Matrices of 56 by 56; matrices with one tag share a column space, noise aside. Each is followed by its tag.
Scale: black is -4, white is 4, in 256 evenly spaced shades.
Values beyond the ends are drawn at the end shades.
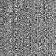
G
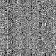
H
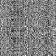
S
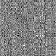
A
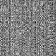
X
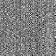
G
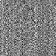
X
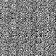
A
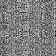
A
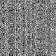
H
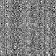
H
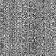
G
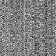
G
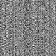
X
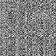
A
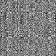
A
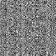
S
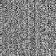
H
